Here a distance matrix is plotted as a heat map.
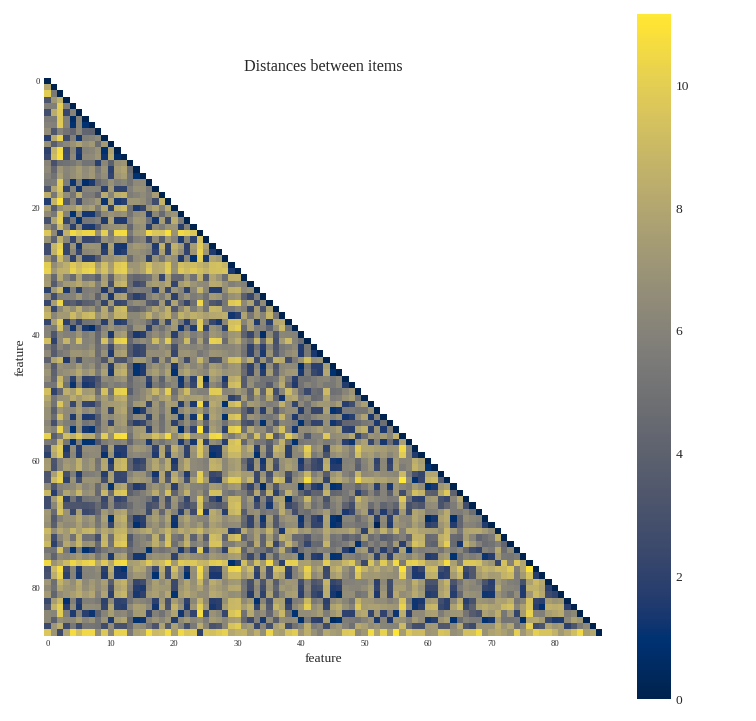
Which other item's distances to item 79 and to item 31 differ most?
18
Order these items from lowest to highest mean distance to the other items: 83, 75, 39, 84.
75, 39, 84, 83
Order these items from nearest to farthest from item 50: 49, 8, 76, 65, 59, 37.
37, 76, 65, 49, 8, 59
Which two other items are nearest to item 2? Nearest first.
24, 87
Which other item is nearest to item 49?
73
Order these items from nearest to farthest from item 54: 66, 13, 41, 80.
80, 13, 41, 66
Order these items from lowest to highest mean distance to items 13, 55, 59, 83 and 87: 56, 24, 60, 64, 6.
6, 64, 60, 24, 56
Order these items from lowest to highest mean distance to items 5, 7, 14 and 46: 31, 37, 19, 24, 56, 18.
31, 19, 18, 37, 56, 24
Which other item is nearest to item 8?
13
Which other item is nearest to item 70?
52
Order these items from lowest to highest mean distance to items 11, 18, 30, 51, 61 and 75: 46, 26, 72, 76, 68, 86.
46, 68, 72, 86, 26, 76
